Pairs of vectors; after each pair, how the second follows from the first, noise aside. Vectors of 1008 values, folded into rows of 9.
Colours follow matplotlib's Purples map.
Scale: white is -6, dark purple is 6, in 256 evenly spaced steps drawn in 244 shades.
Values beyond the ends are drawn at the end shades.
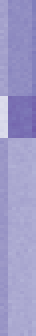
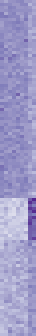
reversed, negated.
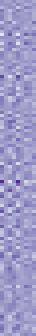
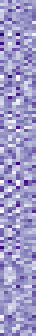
negated, scaled up.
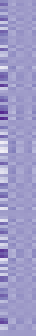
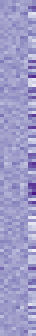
reversed, negated.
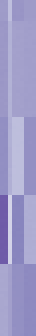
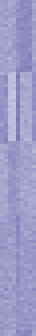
wrapped around, negated, shrunk.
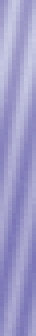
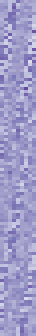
sign-scrambled.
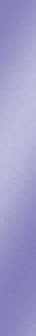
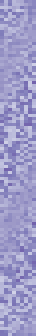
sign-scrambled.
